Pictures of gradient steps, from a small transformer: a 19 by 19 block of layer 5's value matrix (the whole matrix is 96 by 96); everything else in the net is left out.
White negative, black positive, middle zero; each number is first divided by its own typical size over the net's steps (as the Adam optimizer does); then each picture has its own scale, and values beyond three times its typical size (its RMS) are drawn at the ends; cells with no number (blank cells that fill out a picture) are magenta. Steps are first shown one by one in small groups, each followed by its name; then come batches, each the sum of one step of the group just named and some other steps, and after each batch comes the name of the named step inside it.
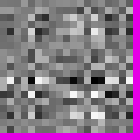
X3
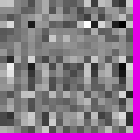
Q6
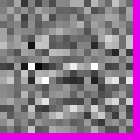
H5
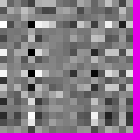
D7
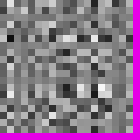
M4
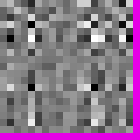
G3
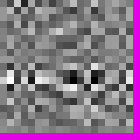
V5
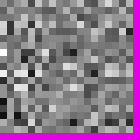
D7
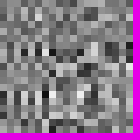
M4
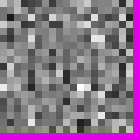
G3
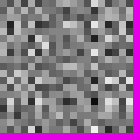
H5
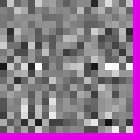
M4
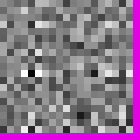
D7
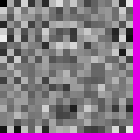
M4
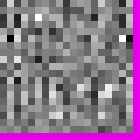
M4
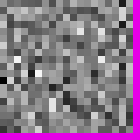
D7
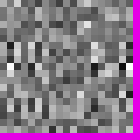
Q6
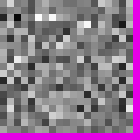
Q6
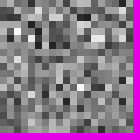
G3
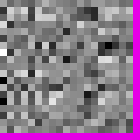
D7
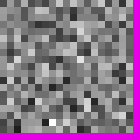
Q6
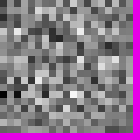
X3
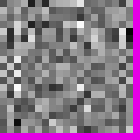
G3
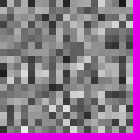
X3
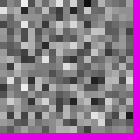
X3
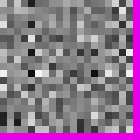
D7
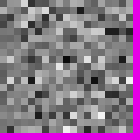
X3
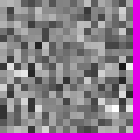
Q6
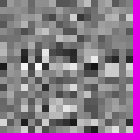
M4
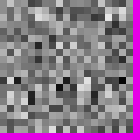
M4
